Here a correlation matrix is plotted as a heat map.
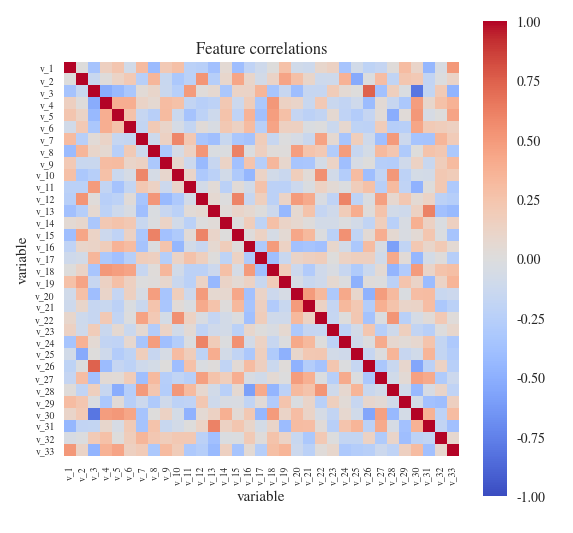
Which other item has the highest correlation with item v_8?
v_15
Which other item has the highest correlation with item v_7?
v_10
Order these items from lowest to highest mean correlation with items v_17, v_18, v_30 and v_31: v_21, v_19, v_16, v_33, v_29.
v_29, v_19, v_33, v_21, v_16
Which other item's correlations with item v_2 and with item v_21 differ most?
v_25
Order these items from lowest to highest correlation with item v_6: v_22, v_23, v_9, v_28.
v_28, v_23, v_22, v_9
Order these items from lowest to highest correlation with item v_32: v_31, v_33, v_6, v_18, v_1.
v_31, v_1, v_33, v_6, v_18
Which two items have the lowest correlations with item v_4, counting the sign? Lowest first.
v_3, v_26
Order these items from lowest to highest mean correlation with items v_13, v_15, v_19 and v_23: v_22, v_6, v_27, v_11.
v_22, v_11, v_6, v_27
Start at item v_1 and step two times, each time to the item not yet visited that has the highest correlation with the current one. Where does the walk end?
v_5
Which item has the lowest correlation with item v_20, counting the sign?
v_26
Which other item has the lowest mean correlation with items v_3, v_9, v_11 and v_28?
v_30
